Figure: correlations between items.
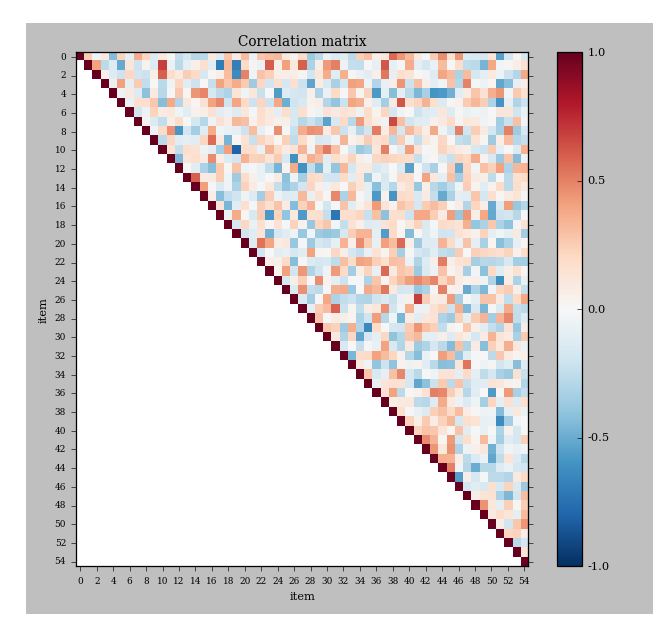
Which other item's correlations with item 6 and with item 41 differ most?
26
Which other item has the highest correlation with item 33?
47
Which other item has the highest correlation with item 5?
39
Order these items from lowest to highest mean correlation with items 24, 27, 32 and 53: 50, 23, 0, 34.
50, 34, 0, 23
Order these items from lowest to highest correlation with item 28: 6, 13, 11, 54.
54, 6, 13, 11
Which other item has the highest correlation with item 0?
38
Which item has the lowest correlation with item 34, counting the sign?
30
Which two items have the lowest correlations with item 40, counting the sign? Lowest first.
12, 19
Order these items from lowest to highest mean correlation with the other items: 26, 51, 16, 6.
51, 26, 6, 16
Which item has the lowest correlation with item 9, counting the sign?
18
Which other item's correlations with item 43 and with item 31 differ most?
17
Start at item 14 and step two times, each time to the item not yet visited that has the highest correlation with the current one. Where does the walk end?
42
